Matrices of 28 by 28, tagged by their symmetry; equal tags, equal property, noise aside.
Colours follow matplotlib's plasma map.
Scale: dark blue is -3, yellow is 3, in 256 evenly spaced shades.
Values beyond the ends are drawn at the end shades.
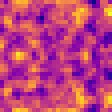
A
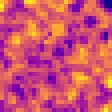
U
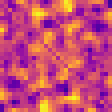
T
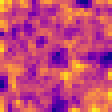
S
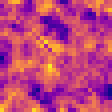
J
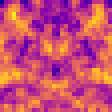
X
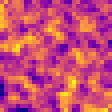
U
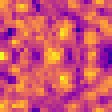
A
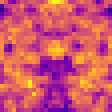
X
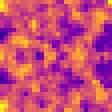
A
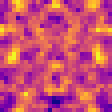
X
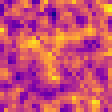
J
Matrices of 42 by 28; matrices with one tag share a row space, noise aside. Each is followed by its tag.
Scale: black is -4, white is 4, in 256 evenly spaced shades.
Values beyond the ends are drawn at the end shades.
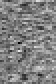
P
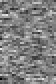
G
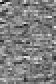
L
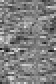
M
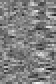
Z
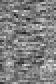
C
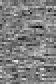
C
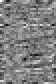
L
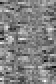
M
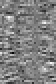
M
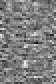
L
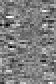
M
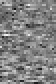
G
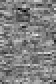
L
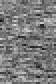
C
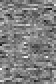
L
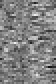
Z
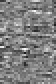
L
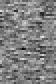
C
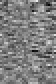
Z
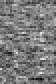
C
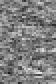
P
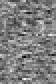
P
